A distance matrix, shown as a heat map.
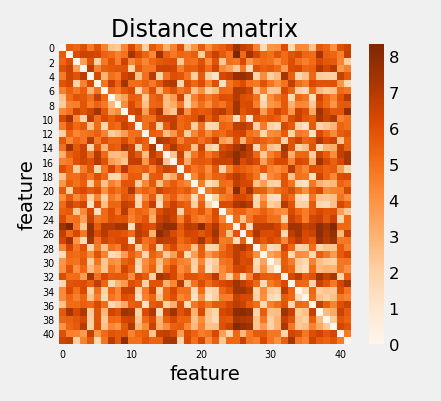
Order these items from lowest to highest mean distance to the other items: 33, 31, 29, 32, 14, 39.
31, 29, 39, 14, 33, 32
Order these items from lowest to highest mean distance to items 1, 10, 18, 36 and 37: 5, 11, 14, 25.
11, 14, 5, 25
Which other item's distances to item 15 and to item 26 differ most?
32
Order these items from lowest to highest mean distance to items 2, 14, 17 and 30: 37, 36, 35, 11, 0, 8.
35, 11, 37, 8, 0, 36
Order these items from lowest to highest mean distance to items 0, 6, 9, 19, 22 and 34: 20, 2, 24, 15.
15, 20, 2, 24
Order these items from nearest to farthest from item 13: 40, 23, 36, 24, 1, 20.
40, 24, 23, 1, 20, 36
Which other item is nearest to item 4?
22
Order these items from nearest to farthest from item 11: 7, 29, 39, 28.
28, 39, 29, 7
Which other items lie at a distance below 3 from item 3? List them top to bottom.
10, 25, 27
